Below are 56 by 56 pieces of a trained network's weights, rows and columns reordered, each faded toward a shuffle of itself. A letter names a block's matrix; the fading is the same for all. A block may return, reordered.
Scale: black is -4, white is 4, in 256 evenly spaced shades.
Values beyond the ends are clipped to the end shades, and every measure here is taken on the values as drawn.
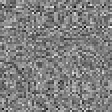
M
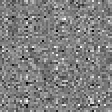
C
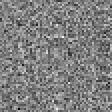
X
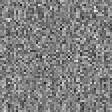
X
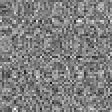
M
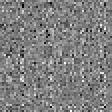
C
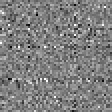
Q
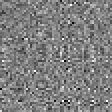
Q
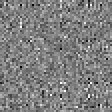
Q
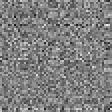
M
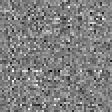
C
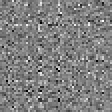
C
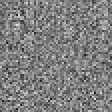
X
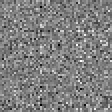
Q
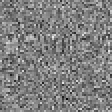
X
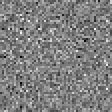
Q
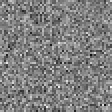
X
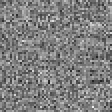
M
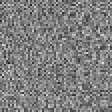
M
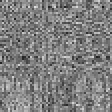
M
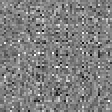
C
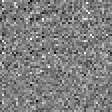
Q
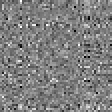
C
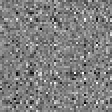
C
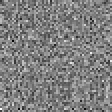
X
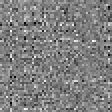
C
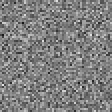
X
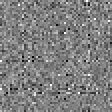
Q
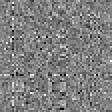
C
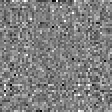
Q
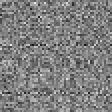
M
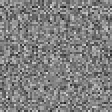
M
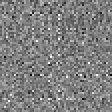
Q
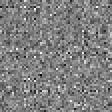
Q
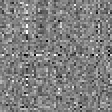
C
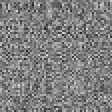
M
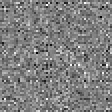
Q
